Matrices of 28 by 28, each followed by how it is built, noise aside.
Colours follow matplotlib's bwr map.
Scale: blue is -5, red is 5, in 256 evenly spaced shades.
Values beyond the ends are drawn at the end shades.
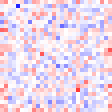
blocks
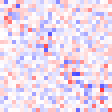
block diagonal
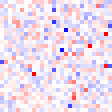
sparse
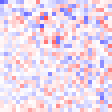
upper triangular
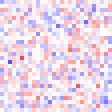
noise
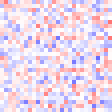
low rank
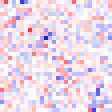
block diagonal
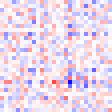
low rank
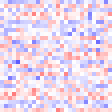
blocks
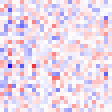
low rank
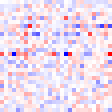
uneven rows
